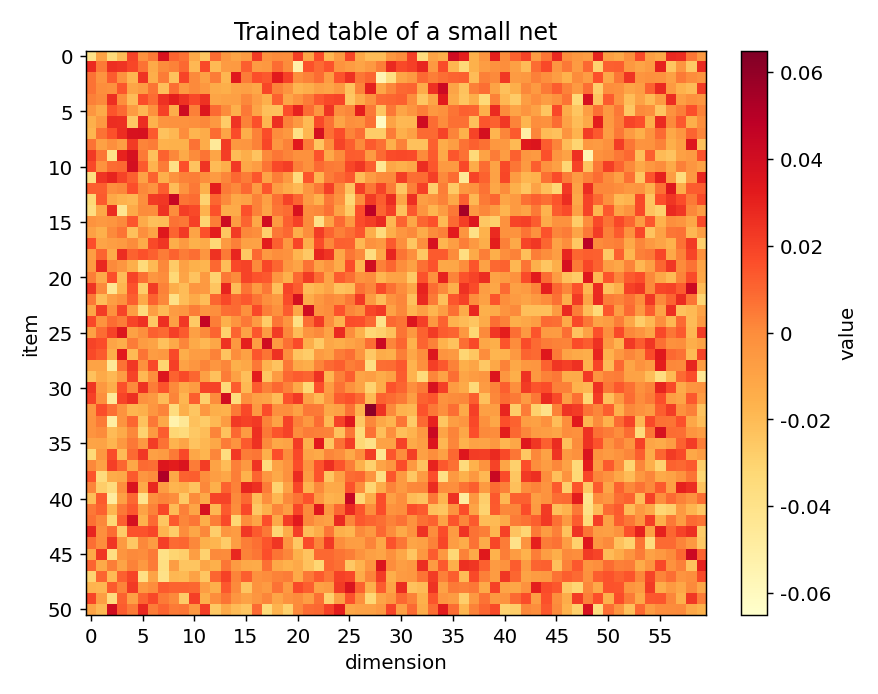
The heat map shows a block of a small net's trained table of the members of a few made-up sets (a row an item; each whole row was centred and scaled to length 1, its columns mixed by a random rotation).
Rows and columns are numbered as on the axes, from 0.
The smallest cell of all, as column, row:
28, 6
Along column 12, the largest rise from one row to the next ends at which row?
18
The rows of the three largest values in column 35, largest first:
0, 16, 40
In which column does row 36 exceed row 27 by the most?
36
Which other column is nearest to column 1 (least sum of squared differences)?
46
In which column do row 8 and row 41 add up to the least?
12
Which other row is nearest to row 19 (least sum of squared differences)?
32
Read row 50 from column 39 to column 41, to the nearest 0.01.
0.02 -0.03 -0.03
